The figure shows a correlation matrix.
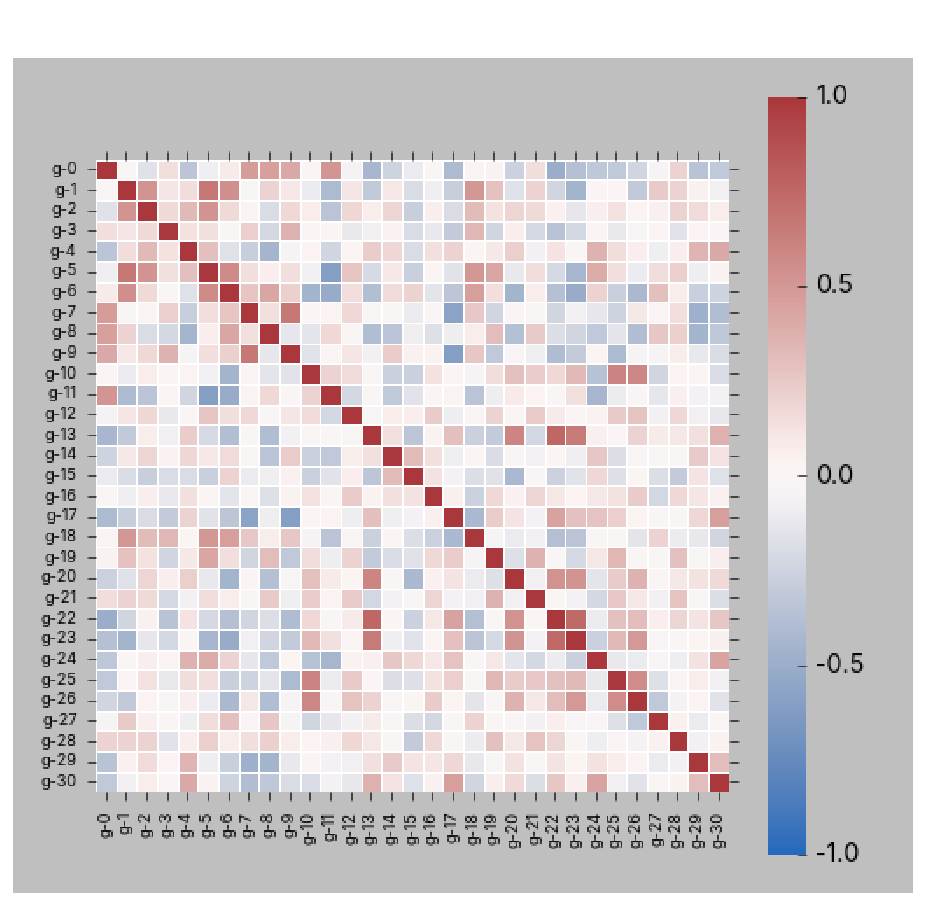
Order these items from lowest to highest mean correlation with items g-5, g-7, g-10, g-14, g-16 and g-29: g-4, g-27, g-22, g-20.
g-27, g-22, g-20, g-4
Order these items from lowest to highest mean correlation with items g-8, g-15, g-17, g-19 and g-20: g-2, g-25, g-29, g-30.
g-2, g-29, g-30, g-25
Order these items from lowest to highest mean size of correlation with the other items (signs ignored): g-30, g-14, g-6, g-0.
g-14, g-30, g-0, g-6
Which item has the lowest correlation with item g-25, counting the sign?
g-9
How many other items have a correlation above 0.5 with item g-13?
3
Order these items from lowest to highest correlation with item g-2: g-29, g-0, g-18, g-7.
g-0, g-7, g-29, g-18
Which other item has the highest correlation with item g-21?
g-19
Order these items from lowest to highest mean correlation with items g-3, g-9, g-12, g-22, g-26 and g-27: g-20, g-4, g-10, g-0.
g-0, g-4, g-10, g-20
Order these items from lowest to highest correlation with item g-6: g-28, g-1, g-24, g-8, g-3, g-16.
g-16, g-3, g-28, g-24, g-8, g-1
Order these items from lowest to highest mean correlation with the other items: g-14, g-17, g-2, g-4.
g-17, g-14, g-4, g-2
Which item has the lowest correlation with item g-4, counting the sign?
g-8
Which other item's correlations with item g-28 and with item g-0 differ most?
g-22
